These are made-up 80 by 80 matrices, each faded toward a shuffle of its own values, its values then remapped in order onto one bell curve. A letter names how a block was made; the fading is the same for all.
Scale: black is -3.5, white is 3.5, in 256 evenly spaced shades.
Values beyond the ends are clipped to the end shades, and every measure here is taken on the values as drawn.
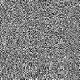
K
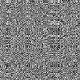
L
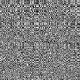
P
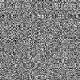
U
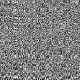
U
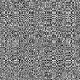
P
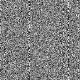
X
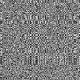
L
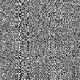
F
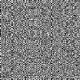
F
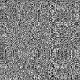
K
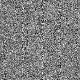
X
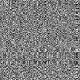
F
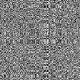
L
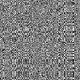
L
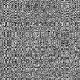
L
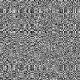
P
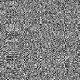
K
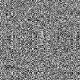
K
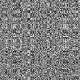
F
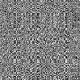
L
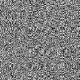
K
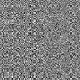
F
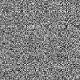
U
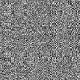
U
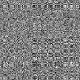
P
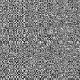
L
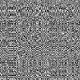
P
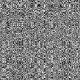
F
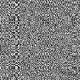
L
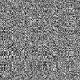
K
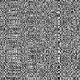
L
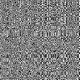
L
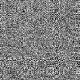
U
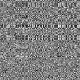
P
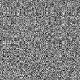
U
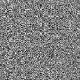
K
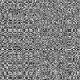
P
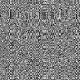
L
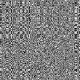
L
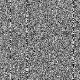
X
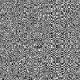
L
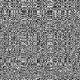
P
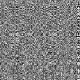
F
